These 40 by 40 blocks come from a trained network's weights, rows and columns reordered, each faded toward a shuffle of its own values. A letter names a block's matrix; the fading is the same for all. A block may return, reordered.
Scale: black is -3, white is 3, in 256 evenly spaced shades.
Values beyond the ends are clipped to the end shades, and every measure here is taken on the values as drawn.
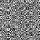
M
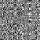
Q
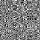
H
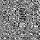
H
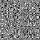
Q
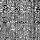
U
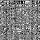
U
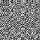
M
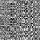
M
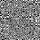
Q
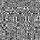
H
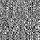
Q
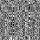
M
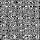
U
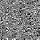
Q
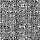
U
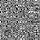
H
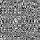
Q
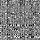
U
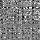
U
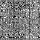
U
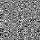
H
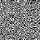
Q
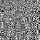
Q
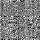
U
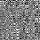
H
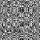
M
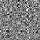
Q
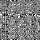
U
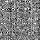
U
